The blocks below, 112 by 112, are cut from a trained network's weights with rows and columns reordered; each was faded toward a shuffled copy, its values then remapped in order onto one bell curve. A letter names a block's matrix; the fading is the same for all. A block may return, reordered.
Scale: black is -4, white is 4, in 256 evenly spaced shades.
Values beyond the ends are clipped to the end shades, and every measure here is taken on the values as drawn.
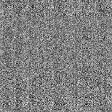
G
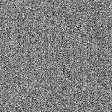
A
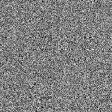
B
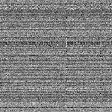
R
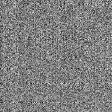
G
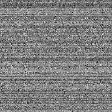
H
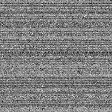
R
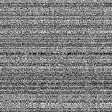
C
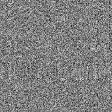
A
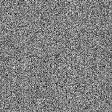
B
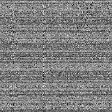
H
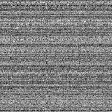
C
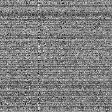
H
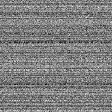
C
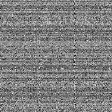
H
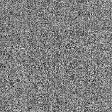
G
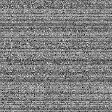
H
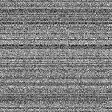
C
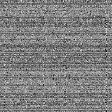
H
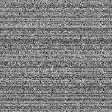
H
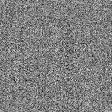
A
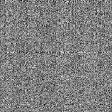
G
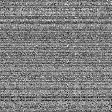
R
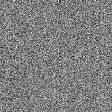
B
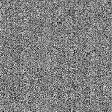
G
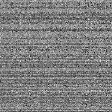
H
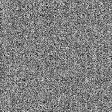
B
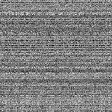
C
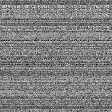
C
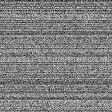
C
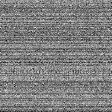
R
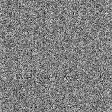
A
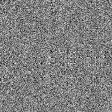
B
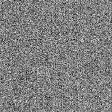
B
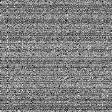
H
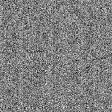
B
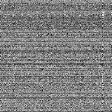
H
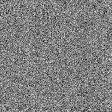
A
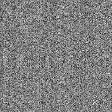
G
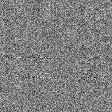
B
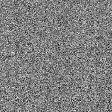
B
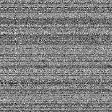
R
